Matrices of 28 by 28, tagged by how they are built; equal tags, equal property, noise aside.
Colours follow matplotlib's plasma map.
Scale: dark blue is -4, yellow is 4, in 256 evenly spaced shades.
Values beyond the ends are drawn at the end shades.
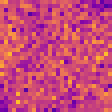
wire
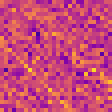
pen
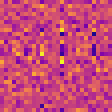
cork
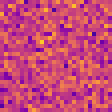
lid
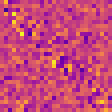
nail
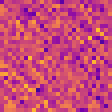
pen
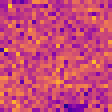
wire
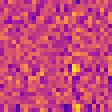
cork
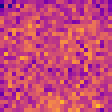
wire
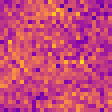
wire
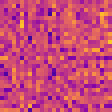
cork
